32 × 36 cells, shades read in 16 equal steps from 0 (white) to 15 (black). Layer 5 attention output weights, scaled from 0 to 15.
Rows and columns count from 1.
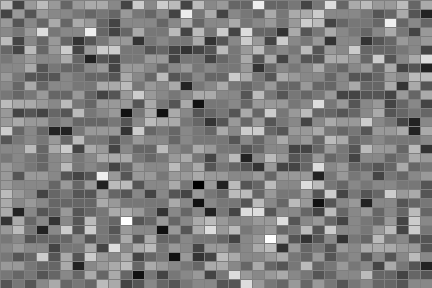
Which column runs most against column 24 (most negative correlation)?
12
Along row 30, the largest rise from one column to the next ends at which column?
7
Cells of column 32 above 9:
6
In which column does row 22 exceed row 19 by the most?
27
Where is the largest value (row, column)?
21, 17
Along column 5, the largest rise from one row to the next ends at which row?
15
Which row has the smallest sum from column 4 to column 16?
1
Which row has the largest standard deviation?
26
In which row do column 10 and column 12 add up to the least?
28
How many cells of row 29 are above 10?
4
